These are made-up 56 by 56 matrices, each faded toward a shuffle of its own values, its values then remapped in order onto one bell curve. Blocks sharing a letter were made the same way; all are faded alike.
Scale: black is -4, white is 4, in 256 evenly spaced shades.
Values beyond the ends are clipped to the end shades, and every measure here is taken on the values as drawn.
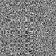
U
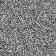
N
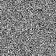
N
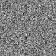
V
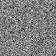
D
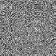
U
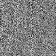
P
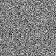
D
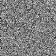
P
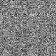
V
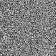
P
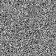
N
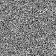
N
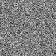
V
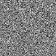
P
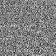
D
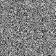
P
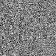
P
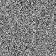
P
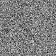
N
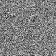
D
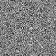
D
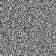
V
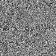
N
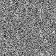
P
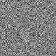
U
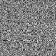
V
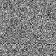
V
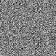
D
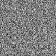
D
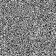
N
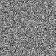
D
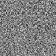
V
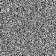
D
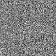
D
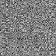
V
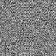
U
